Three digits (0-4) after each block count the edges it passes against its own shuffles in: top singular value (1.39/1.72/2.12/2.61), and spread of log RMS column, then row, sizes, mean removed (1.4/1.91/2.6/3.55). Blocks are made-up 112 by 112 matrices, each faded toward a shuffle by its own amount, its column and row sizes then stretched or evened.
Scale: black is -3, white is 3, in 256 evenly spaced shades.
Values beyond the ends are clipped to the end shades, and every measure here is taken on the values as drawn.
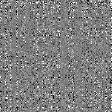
0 4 3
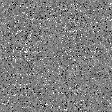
0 1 2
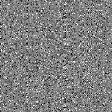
3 2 1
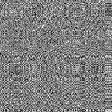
4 1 2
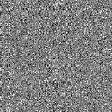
3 2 0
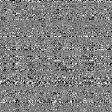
3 1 4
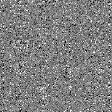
2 3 1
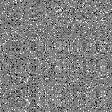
3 0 0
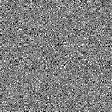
3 0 2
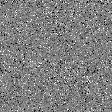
1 0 1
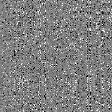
3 3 0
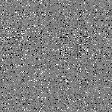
1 2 3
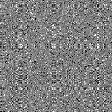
4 2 1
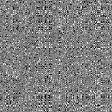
4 3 2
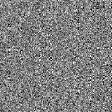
3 3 0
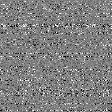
2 1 4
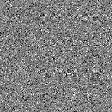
3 0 1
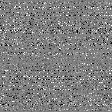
0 0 4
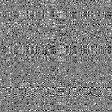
4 1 3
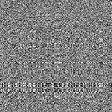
4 0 3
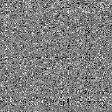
2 3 3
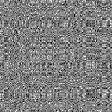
4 0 1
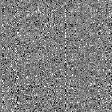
3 3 1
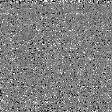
0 2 3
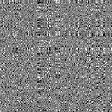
4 3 2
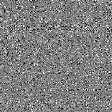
2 1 2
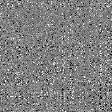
2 3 2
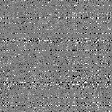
3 2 4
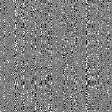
4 4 0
